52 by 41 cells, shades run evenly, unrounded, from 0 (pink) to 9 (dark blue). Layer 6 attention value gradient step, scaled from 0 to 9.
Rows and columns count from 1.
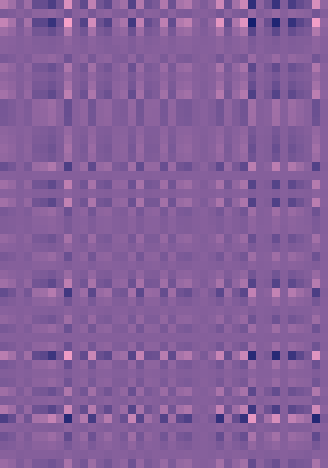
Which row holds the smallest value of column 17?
47
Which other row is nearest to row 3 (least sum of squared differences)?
40
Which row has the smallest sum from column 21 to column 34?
3
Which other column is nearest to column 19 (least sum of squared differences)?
29
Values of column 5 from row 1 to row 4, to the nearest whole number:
6 4 6 5
